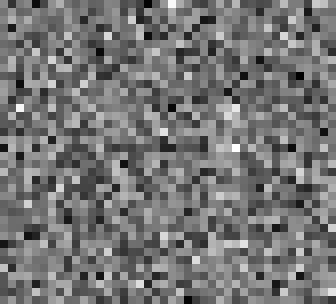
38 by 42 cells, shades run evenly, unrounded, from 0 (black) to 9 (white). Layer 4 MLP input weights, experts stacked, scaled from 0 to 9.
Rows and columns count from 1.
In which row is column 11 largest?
11
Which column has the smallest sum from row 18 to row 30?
12
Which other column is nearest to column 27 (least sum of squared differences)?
6
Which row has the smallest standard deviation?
2
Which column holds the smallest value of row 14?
22
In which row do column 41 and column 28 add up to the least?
17
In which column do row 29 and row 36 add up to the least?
35
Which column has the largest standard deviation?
38
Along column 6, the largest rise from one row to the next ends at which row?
18
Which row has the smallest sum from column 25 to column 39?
13
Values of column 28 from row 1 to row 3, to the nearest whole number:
6 4 5
